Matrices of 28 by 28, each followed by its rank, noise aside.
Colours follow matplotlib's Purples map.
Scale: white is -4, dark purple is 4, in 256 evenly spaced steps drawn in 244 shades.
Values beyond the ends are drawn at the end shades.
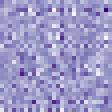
four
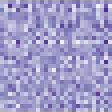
five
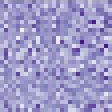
five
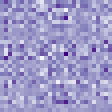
four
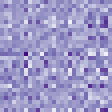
three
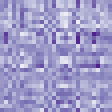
three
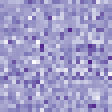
six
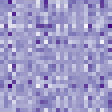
three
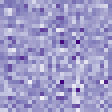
five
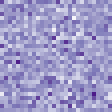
six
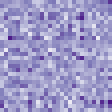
six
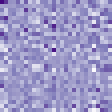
four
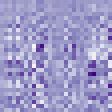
three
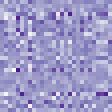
three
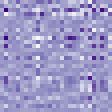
three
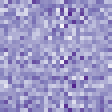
four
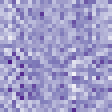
three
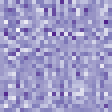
three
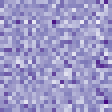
five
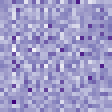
three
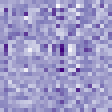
three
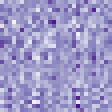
six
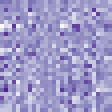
three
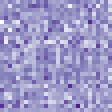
six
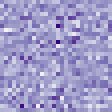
six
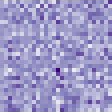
five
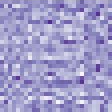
five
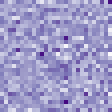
four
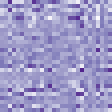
three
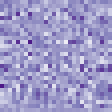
five
